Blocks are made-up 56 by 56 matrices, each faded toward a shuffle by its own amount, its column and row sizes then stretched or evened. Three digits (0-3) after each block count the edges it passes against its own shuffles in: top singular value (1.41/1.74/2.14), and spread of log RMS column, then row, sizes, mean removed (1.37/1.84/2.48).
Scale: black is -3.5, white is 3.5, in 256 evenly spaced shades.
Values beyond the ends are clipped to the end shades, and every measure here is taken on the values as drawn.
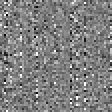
1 3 0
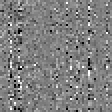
2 3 1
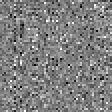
2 2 0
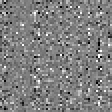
1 3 2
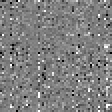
0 3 2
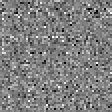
0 0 2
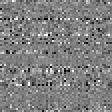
3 1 3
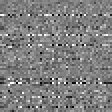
3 1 3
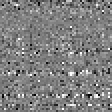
1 2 3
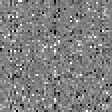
2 2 1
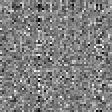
2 2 1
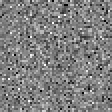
0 0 0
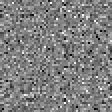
2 0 0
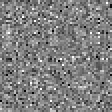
2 1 1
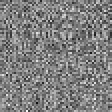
3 1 1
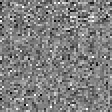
2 1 1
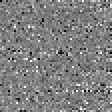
0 0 2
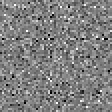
2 0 1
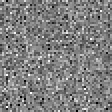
1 1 0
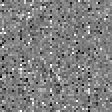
1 2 0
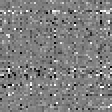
2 2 3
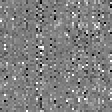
2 3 0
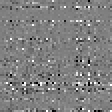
1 2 3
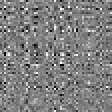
3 3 3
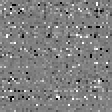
0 1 3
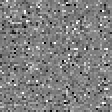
1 1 1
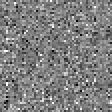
1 2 0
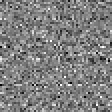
2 0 2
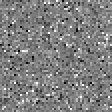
0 0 1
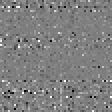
0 0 3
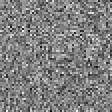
2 0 1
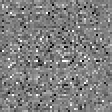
1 1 1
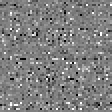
0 1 3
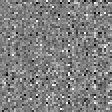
2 2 2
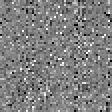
2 1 0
